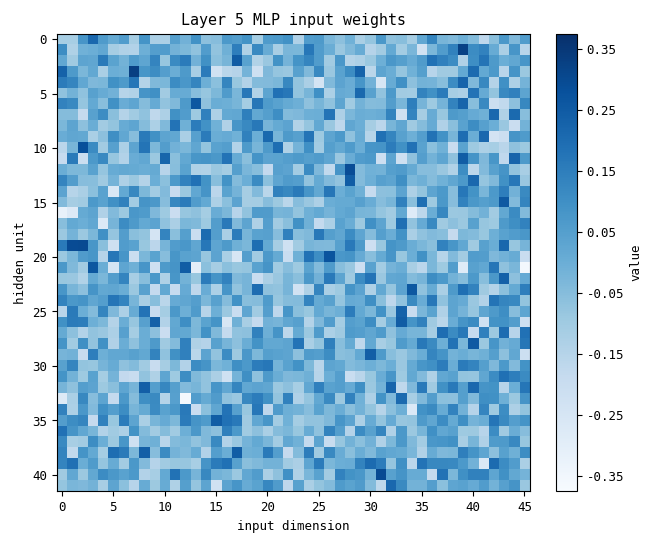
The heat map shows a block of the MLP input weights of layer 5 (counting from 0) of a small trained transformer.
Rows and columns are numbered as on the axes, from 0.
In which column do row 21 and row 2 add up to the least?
39
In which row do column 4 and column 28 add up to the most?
25
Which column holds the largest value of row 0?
3
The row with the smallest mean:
16
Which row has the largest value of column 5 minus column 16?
20
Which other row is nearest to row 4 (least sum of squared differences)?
6
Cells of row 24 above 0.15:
3
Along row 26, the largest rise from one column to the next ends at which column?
42
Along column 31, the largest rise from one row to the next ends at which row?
9
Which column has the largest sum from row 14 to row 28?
43
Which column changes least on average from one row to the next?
27
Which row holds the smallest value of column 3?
35
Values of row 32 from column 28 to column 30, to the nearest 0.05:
0 0.1 -0.1
